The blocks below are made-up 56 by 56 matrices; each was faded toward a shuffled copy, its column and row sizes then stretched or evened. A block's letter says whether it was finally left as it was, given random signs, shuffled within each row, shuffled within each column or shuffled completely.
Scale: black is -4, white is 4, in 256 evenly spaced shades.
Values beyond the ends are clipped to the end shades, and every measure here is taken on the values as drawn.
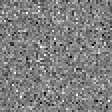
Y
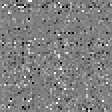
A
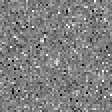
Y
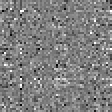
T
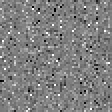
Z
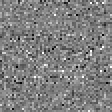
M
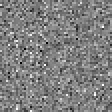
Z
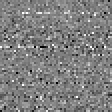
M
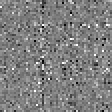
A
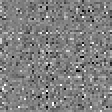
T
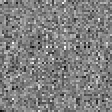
T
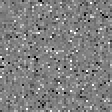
Y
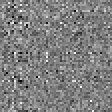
T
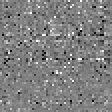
T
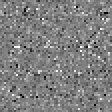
M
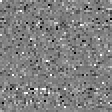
M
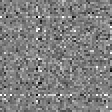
T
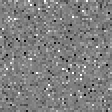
Y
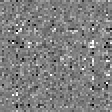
A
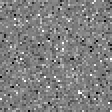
Y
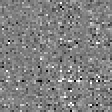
A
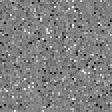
Y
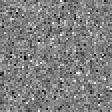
Y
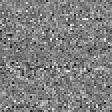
M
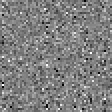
Z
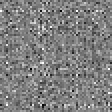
T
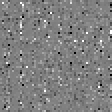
Z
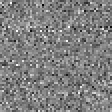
M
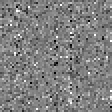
Z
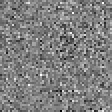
A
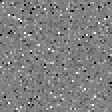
Y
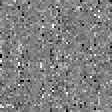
Z
